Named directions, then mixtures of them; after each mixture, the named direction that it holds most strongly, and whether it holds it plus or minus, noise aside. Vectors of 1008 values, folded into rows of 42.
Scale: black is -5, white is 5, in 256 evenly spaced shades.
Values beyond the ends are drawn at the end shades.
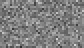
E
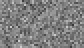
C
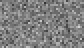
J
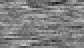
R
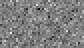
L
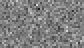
L, plus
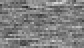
R, minus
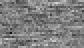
R, minus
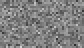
E, minus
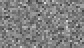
J, minus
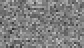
E, plus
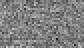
E, minus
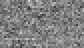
E, plus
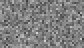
J, plus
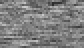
R, plus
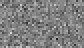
E, minus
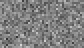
J, plus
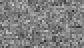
J, minus
